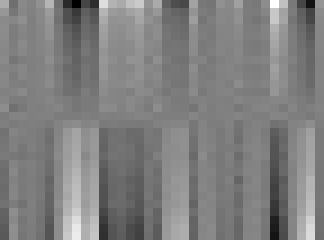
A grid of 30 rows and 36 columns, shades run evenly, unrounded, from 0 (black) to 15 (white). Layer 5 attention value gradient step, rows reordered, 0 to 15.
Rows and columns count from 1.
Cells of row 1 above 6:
27
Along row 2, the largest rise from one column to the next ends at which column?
12
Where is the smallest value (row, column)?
1, 9
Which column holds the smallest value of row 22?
31
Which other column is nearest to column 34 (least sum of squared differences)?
21
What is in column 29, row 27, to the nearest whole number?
8
